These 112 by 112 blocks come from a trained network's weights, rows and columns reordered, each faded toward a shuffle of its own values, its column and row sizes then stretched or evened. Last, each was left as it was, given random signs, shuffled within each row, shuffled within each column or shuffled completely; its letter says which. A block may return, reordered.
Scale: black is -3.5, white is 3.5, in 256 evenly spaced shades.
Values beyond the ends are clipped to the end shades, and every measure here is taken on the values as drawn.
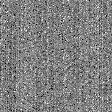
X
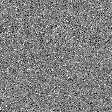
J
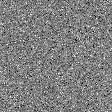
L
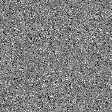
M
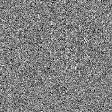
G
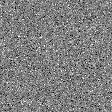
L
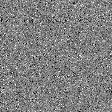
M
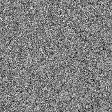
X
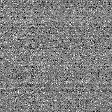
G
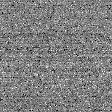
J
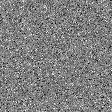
L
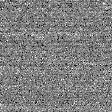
G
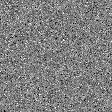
L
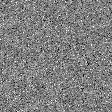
L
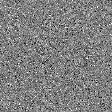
M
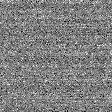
J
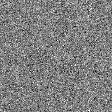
M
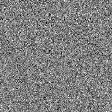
G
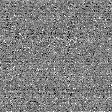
G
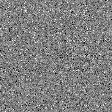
M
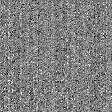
G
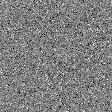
L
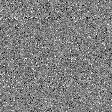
J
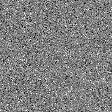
X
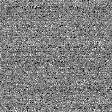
G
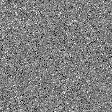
X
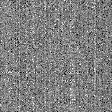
G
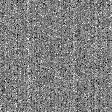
X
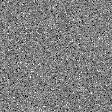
X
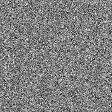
X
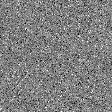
X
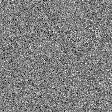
J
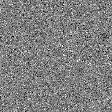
M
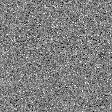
J
